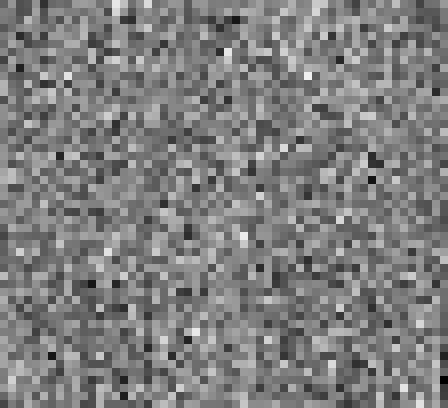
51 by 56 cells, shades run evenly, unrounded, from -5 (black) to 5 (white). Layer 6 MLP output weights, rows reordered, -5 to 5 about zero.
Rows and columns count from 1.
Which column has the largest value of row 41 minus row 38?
53
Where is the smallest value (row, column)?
48, 56
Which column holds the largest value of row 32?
14
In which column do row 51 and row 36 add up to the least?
12
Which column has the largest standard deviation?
15
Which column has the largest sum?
30
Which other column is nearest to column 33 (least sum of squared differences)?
52
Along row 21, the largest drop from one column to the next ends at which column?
47
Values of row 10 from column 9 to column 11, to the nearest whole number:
4 0 0
